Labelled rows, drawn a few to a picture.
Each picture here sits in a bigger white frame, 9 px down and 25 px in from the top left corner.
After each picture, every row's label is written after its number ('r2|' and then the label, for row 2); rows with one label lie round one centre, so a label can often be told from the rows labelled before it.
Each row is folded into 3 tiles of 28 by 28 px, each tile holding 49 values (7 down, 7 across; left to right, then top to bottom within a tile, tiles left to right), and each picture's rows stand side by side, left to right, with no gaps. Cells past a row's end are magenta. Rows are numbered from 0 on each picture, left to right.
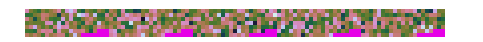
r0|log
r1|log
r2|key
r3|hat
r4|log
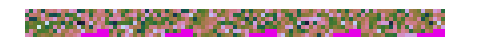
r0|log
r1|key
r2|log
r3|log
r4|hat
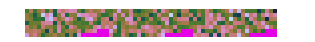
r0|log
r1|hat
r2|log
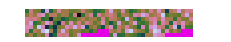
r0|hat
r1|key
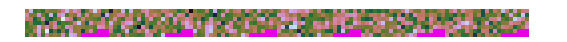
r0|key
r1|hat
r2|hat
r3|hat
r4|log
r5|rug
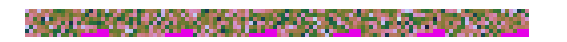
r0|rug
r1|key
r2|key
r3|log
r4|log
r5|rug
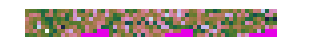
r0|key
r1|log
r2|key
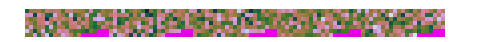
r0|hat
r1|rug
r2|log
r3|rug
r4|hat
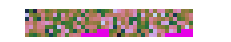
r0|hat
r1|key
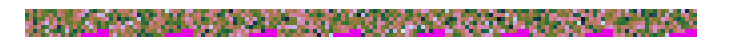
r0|rug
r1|rug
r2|key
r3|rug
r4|hat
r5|log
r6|log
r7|rug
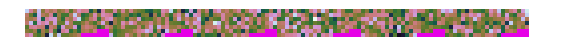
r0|rug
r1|rug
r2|hat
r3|log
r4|rug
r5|key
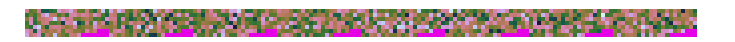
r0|log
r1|rug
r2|log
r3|rug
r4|rug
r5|rug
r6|hat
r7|log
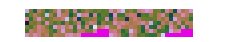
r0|log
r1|rug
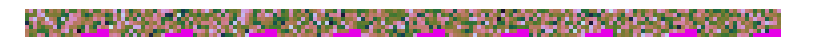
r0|rug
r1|rug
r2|rug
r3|log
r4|rug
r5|log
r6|key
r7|log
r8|key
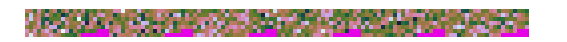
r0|rug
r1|rug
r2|key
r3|key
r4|log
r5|log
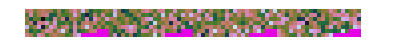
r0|rug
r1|key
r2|key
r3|hat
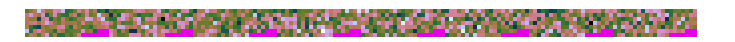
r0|hat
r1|log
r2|hat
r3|key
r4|rug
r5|hat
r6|key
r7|log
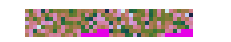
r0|hat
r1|rug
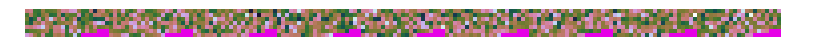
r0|log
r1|rug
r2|log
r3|hat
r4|rug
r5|log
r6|hat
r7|hat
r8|log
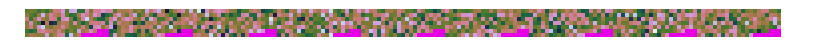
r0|log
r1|key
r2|rug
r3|key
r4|rug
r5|log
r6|key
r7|rug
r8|hat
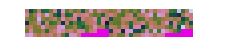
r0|log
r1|key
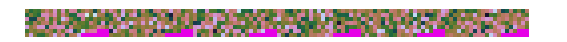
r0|log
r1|rug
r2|log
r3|key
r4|key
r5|log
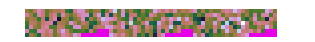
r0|hat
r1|rug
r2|log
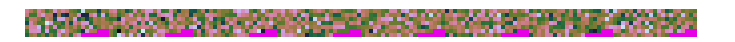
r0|rug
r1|log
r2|key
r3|rug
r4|log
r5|key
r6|hat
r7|log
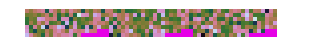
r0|log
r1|key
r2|key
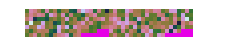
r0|hat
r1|hat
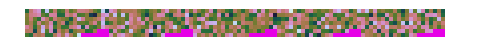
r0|hat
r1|rug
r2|rug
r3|rug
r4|rug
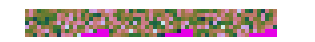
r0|key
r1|key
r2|log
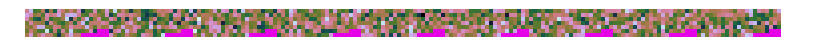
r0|key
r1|rug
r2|hat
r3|rug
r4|rug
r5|rug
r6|log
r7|rug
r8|key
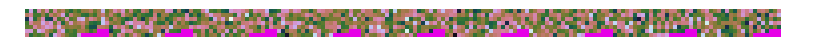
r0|hat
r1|rug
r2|log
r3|hat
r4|key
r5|key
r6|hat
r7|hat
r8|key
